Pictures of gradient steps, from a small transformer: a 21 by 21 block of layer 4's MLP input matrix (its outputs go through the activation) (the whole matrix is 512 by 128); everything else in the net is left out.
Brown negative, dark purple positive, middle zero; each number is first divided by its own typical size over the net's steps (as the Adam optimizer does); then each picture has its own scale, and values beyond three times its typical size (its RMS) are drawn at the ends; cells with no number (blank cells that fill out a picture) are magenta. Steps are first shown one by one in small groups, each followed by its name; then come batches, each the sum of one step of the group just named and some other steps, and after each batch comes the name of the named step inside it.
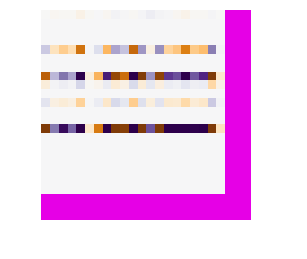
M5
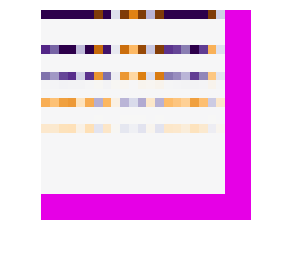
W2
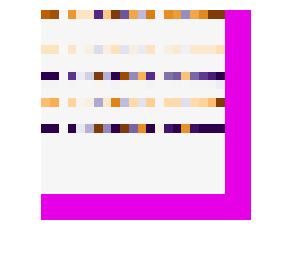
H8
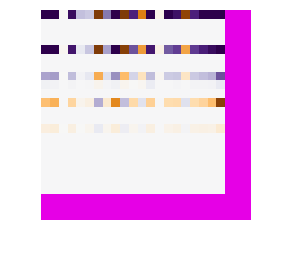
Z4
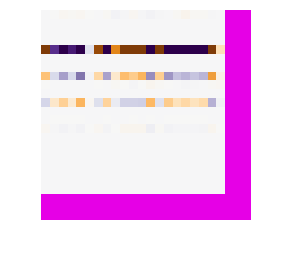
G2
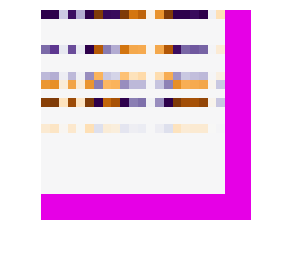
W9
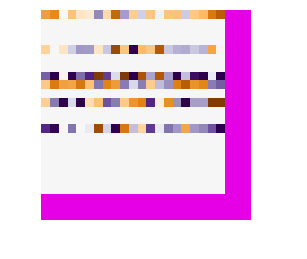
H8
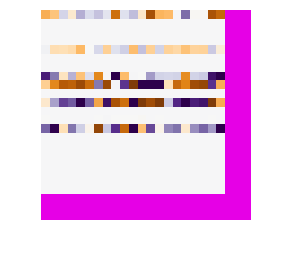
H8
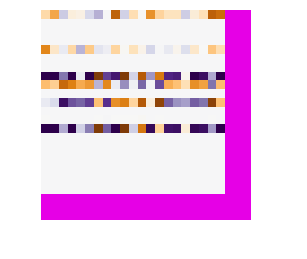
H8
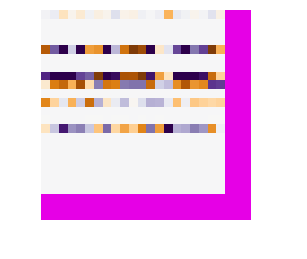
G2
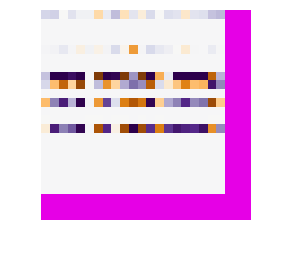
M5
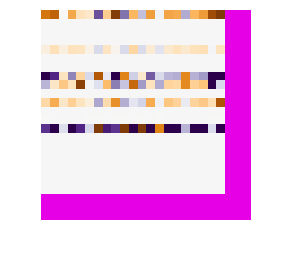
H8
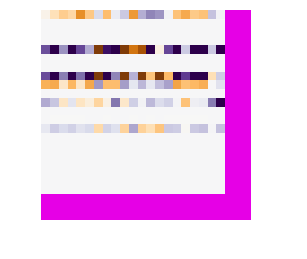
G2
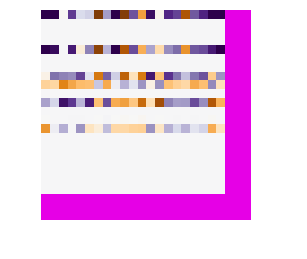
Z4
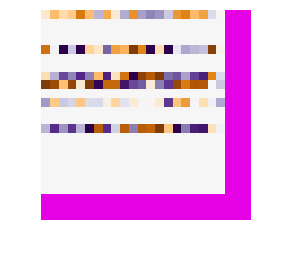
G2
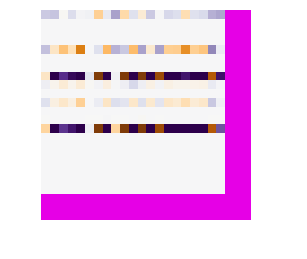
M5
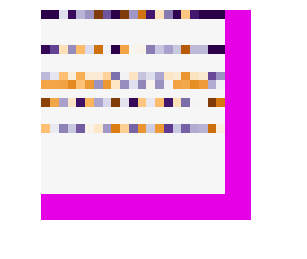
Z4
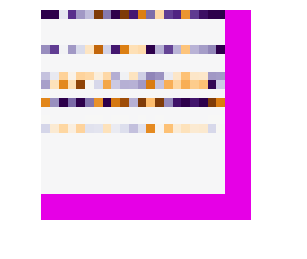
Z4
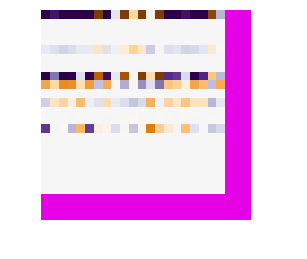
W2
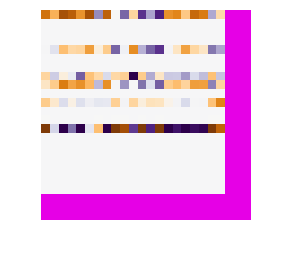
M5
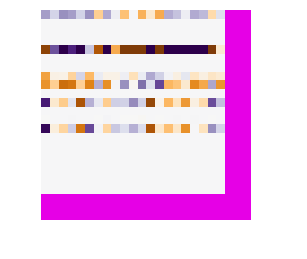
G2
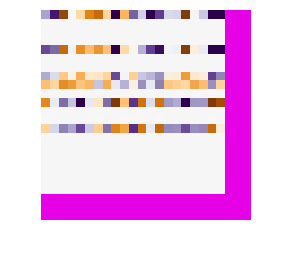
Z4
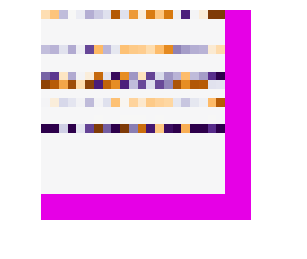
H8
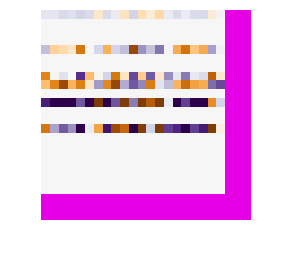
M5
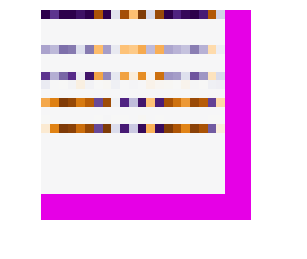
W2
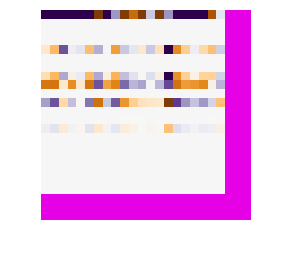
W2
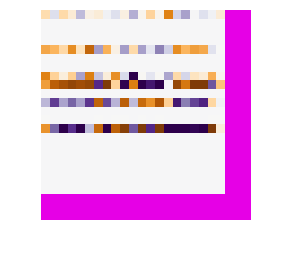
M5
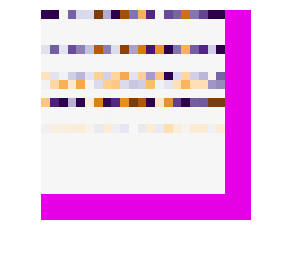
Z4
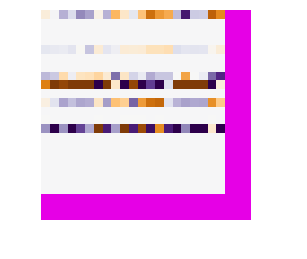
H8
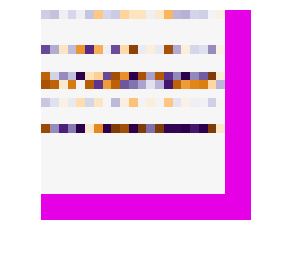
M5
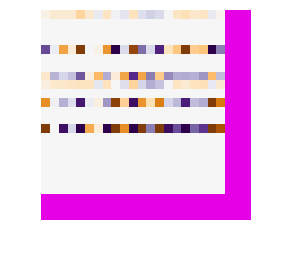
M5
